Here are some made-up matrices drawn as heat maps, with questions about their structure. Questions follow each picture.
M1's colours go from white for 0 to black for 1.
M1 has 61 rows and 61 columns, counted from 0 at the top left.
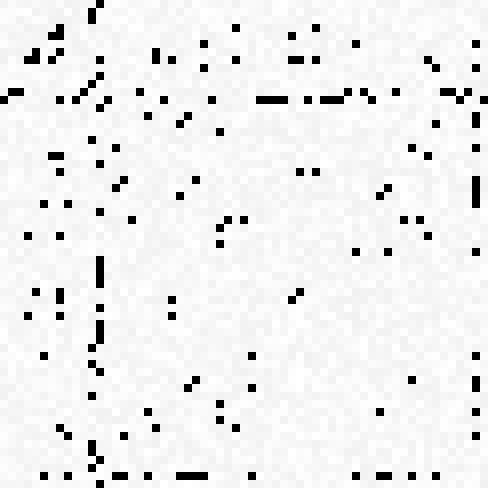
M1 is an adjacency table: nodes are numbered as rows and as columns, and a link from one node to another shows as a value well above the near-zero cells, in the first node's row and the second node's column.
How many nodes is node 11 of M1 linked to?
10
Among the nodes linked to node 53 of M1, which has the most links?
node 7
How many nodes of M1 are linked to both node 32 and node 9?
1
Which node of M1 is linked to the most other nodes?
node 12
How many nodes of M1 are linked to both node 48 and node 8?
1
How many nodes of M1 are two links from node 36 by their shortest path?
8
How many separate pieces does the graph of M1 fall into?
4
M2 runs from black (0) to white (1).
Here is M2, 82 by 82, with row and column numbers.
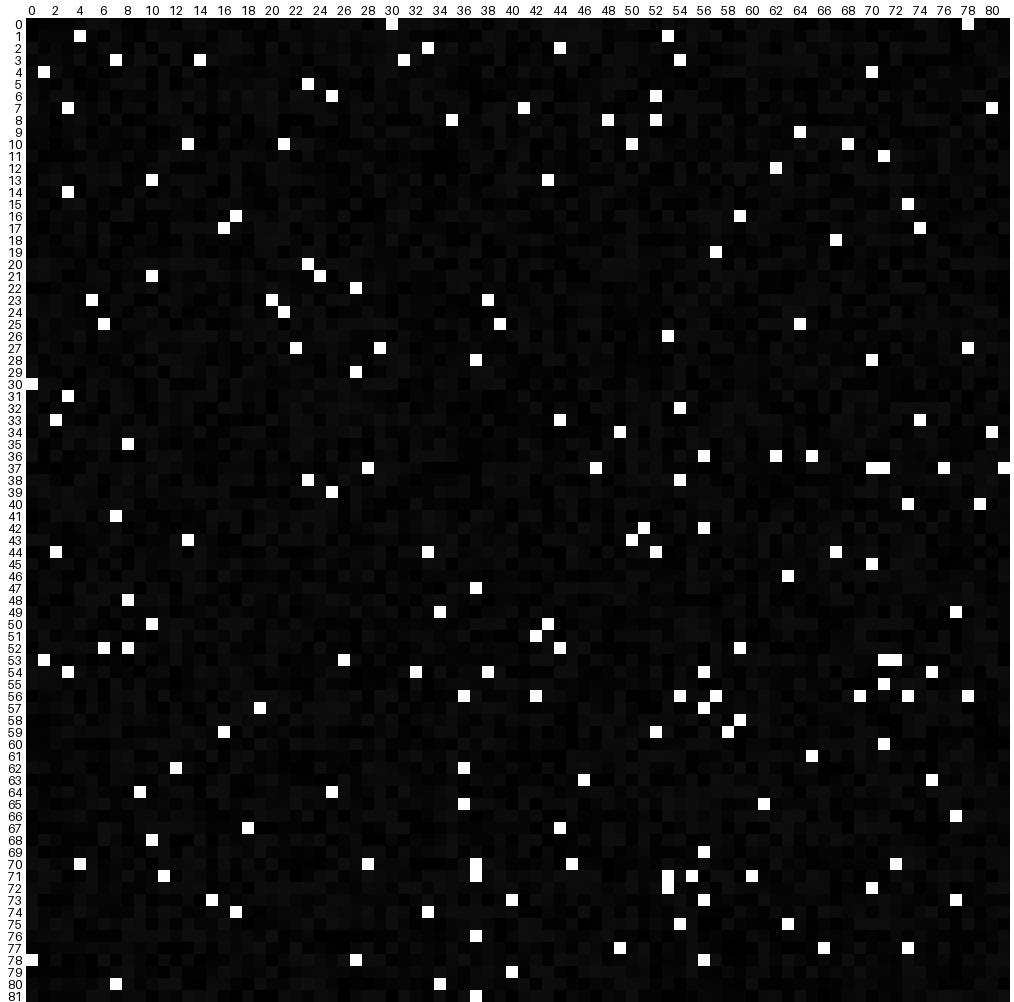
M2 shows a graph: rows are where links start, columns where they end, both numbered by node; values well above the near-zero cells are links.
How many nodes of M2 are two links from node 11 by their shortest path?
4
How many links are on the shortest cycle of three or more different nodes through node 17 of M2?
7
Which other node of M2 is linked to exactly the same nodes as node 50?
node 13
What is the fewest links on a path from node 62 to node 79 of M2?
5
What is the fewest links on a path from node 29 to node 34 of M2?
7
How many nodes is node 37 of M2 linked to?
6
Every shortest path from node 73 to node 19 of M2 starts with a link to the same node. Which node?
node 56
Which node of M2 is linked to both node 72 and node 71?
node 53
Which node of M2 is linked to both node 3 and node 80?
node 7
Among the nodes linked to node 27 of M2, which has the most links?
node 78
